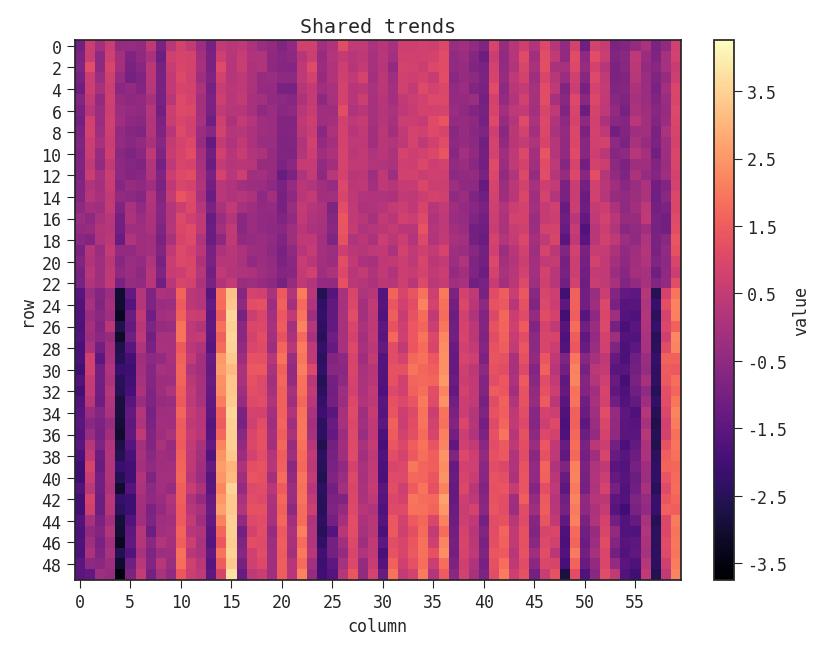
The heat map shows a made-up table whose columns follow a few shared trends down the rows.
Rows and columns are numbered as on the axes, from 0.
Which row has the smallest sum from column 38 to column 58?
17
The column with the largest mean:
15
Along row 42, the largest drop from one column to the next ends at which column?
37
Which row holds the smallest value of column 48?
49
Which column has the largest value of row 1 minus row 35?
4
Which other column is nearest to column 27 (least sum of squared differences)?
52
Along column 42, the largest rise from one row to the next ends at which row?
23
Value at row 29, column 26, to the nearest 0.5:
-0.5
